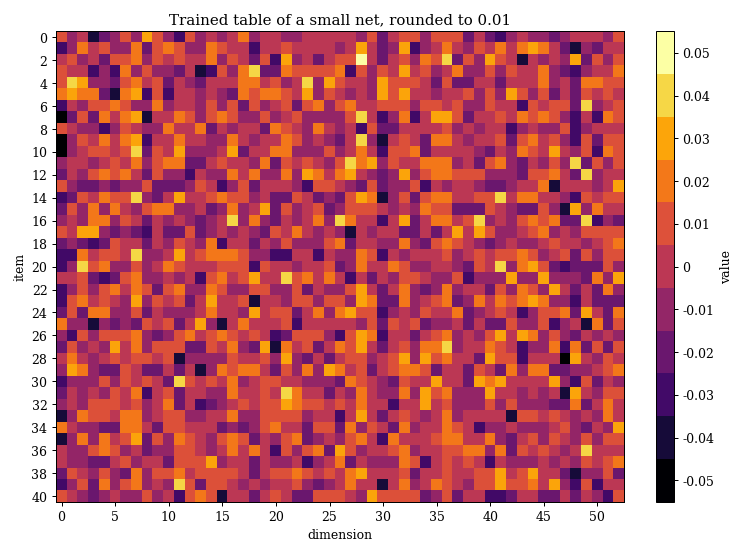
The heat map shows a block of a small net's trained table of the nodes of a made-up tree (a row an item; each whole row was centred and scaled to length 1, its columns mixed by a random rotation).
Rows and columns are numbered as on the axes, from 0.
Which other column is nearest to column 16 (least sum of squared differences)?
35
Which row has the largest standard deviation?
7
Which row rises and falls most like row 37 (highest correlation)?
18
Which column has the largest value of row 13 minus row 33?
0
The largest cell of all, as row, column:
2, 28
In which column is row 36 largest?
49
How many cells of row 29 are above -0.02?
40
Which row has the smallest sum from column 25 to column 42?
13
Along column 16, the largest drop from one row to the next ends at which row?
17
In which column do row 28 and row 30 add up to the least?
47
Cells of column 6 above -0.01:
31
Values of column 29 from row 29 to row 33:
-0.02 0 0 0 0
